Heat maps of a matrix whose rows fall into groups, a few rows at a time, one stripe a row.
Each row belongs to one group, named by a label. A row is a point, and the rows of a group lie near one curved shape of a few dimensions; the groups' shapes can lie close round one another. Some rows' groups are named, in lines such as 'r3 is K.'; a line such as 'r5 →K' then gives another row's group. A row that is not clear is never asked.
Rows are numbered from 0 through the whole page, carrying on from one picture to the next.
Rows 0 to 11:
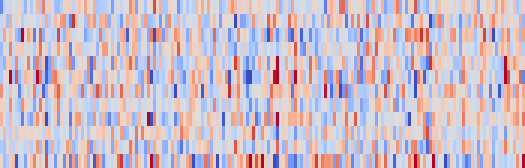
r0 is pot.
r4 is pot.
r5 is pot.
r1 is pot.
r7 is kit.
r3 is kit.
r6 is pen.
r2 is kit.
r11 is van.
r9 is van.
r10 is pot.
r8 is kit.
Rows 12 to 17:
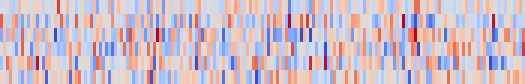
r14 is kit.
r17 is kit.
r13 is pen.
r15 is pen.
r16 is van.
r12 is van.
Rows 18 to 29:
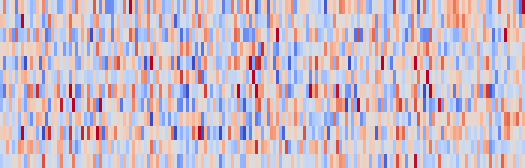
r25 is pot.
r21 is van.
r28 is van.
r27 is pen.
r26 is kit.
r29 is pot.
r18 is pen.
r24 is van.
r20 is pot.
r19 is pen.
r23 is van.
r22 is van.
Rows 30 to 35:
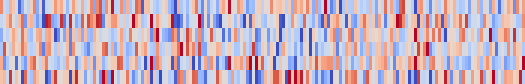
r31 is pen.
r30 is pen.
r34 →van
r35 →kit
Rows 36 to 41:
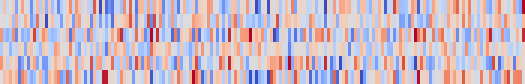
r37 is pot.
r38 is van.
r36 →pen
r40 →pen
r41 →kit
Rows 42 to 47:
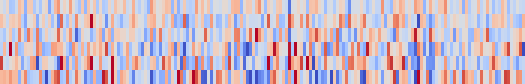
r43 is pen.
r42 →van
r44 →van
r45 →pot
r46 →pen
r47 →kit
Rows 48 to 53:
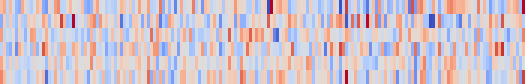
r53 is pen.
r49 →pot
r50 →van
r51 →pot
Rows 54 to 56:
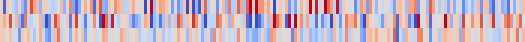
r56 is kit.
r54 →van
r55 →kit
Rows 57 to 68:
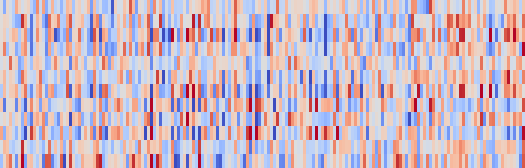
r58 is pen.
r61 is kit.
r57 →pot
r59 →kit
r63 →kit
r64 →van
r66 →van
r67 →pen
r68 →pen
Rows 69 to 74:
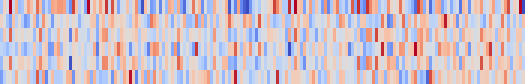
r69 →pot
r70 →van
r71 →kit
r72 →van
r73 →kit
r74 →pot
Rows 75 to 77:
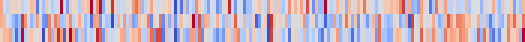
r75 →pen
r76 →pen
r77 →pen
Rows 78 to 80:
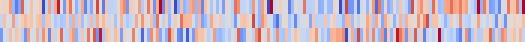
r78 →pen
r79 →van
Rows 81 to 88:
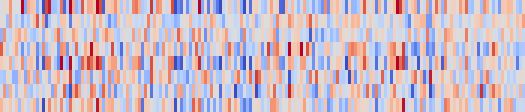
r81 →pen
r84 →pen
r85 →pen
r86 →van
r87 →pot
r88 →pen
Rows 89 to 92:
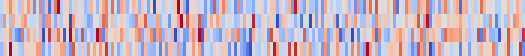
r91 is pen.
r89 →kit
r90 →van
